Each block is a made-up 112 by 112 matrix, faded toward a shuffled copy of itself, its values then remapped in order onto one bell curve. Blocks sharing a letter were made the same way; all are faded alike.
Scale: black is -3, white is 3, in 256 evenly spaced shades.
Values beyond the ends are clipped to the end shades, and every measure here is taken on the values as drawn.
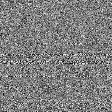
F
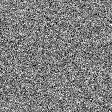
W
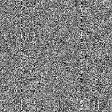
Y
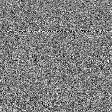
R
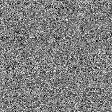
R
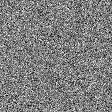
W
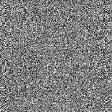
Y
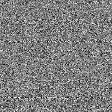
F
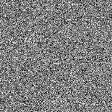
R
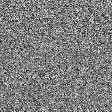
R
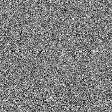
R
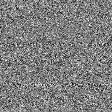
R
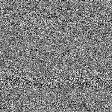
F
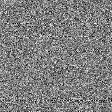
R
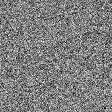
W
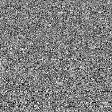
F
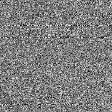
F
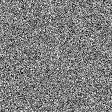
W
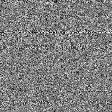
F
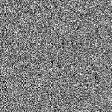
Y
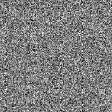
Y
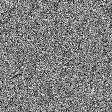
W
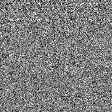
R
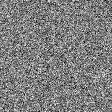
W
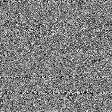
R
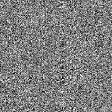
Y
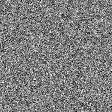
W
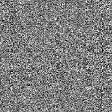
Y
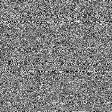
F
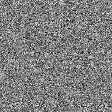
R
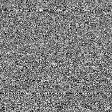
F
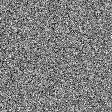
W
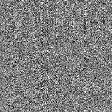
Y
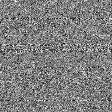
F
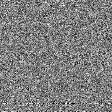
R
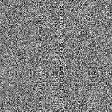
Y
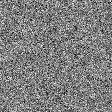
W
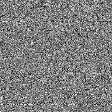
F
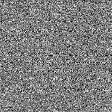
F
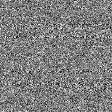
F
